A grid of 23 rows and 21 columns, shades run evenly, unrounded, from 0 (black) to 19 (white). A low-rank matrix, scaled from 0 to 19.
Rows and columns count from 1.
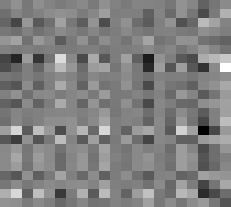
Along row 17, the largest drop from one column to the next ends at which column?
19
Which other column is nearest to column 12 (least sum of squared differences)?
9
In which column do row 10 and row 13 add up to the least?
14
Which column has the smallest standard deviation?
11
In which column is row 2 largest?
21
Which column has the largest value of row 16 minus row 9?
6
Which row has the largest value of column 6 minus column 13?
7
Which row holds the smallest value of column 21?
23
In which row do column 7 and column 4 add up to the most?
15
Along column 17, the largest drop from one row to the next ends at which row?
16
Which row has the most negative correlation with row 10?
5
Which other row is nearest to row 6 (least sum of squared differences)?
4
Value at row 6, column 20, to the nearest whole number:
10
